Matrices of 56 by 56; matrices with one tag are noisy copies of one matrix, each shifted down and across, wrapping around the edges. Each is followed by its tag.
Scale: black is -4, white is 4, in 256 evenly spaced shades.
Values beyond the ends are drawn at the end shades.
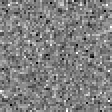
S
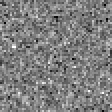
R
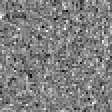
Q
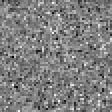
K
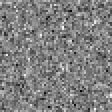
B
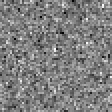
B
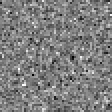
Q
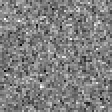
R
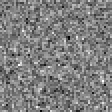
Q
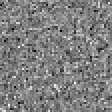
S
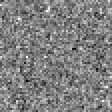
K
